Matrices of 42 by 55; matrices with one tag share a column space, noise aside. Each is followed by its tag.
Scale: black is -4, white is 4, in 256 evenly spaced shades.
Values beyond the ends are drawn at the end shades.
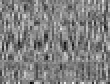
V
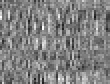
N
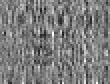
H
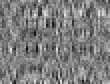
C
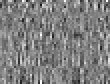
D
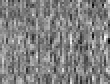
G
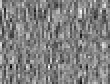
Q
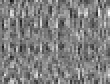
C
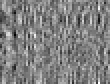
H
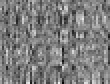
H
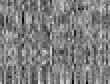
H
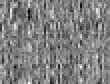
Q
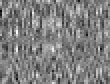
C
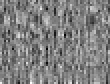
H
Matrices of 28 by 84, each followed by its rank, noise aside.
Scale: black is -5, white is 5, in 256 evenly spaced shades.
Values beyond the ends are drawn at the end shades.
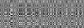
two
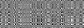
two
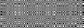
two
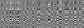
two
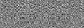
six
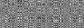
three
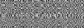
four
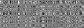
three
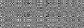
three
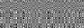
two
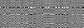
two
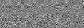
six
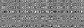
three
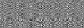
four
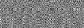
six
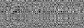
four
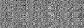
six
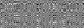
four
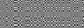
two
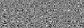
six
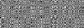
three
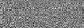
six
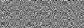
four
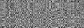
six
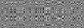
three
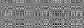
two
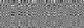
two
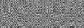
six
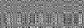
two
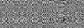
four
